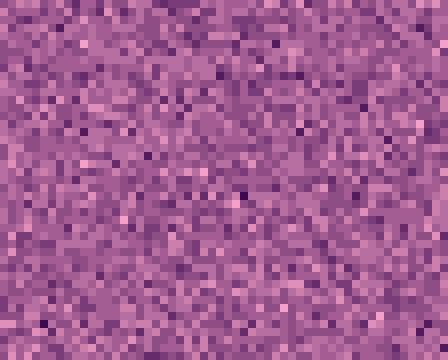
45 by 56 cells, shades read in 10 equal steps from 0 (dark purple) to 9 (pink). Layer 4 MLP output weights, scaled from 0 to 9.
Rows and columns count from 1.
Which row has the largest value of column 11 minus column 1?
6
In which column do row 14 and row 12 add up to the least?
46
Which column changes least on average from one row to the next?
47
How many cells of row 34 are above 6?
9
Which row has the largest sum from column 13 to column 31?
8
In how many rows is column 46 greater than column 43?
19
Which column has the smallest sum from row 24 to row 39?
42
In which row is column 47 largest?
41
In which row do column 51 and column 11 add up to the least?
17
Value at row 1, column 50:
6
